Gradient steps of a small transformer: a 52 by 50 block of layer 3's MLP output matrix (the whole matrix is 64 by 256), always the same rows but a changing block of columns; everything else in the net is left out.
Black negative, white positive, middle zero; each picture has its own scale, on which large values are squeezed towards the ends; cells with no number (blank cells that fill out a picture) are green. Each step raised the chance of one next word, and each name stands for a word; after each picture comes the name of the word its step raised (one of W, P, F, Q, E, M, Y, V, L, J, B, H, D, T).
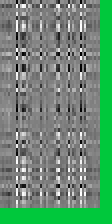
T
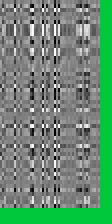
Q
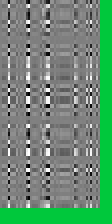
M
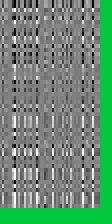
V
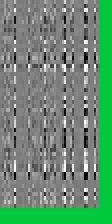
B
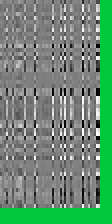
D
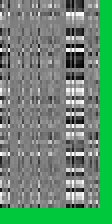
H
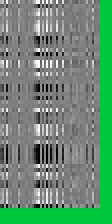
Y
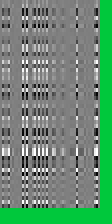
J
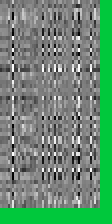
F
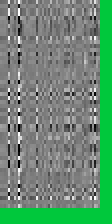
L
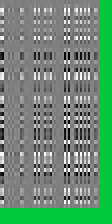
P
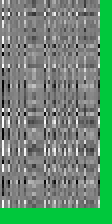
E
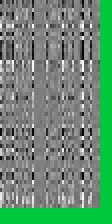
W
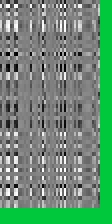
T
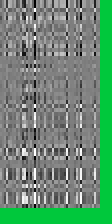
V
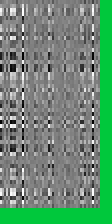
P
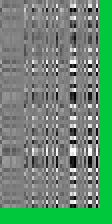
J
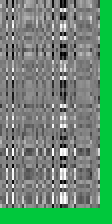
V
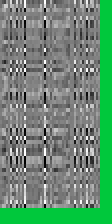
J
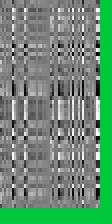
D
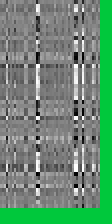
B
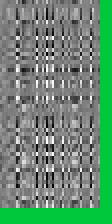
F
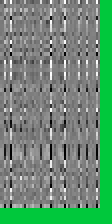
Y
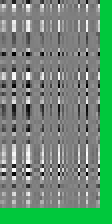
T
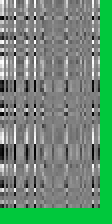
Y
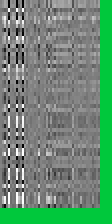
V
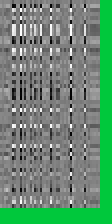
Q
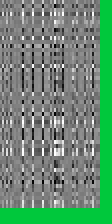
E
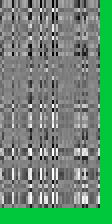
V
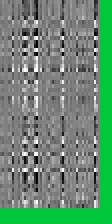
F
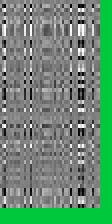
Q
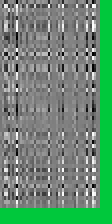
T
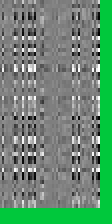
F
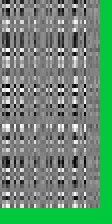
M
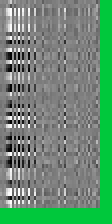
P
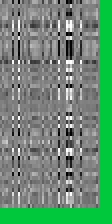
W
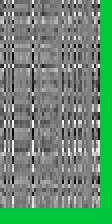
E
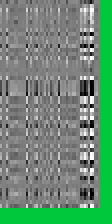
D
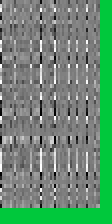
B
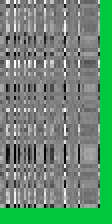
Y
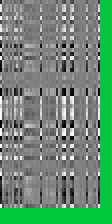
D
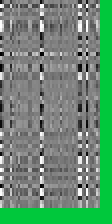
T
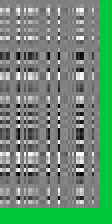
P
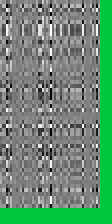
Q
